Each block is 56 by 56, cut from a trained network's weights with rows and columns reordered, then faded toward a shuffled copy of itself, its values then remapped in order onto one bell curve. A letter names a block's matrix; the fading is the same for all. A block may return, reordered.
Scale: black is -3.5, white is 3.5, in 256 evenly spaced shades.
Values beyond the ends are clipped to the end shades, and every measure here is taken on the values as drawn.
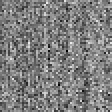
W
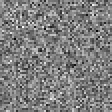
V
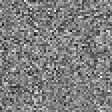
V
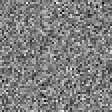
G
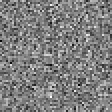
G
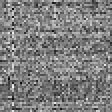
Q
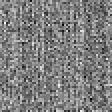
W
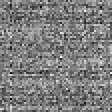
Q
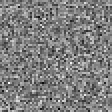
G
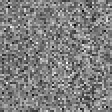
G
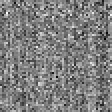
W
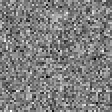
V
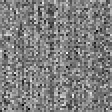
W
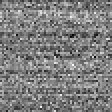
Q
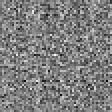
V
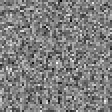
G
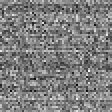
Q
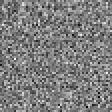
V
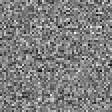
V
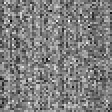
W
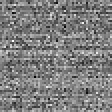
Q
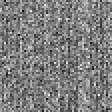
W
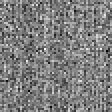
W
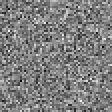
G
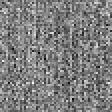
W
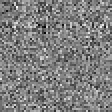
V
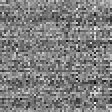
Q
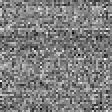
Q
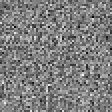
V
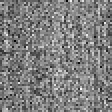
W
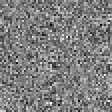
G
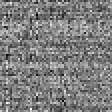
Q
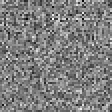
V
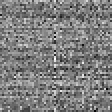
Q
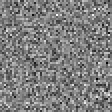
G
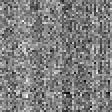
W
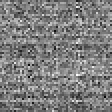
Q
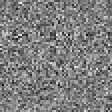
V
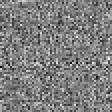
V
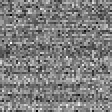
Q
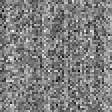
W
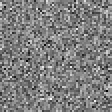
G
